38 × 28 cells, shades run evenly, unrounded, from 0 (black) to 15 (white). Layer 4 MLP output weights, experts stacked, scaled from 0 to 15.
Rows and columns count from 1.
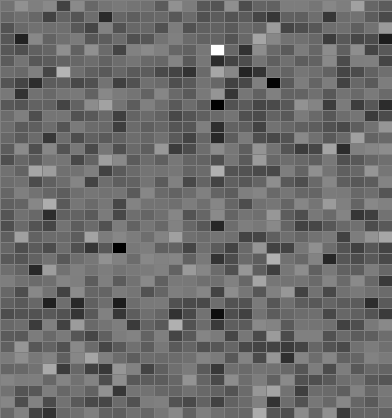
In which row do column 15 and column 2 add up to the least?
4
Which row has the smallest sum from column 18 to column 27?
32
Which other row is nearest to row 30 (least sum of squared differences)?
17
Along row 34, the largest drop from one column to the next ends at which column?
5
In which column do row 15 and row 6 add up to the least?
16
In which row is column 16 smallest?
10
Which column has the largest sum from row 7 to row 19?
8
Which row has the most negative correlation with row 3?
2
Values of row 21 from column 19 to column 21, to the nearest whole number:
7 8 6
